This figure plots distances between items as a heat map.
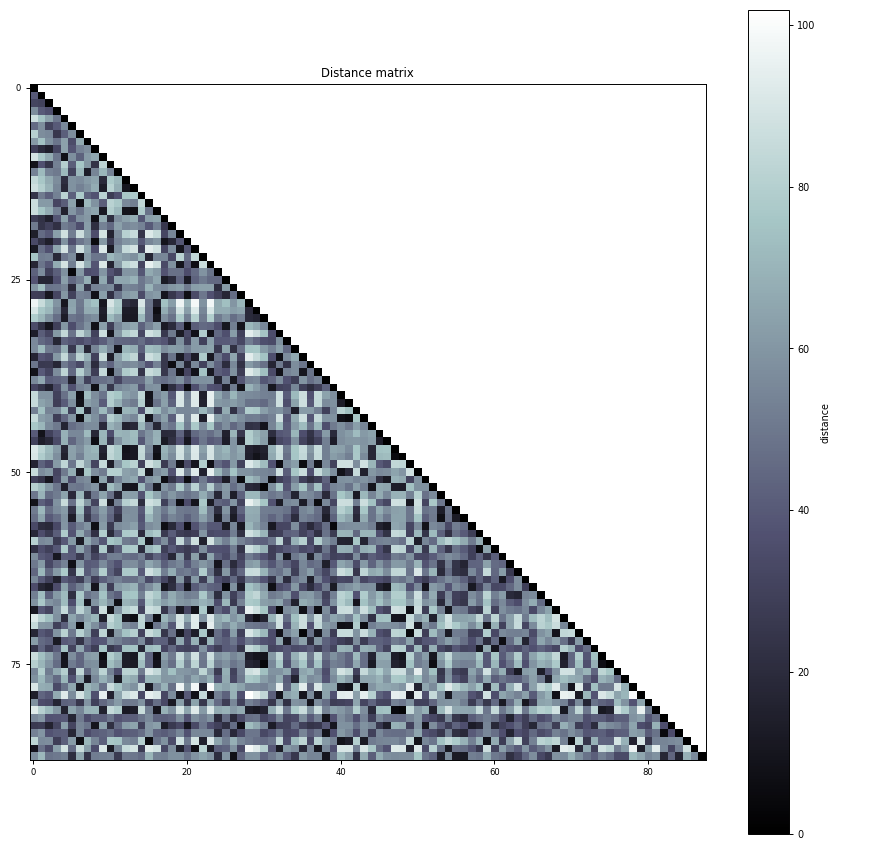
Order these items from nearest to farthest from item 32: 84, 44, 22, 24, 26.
24, 84, 26, 44, 22
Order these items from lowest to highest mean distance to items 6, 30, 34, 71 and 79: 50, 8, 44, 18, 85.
8, 18, 44, 85, 50
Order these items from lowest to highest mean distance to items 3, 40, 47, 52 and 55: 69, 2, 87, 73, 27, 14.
69, 87, 27, 2, 73, 14
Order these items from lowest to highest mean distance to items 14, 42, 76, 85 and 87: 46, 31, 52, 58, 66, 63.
63, 66, 58, 31, 46, 52
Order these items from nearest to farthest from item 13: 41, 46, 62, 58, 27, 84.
84, 41, 62, 27, 46, 58
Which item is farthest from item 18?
76
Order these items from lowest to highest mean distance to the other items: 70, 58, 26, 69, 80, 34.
80, 58, 26, 34, 70, 69
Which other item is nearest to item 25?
65
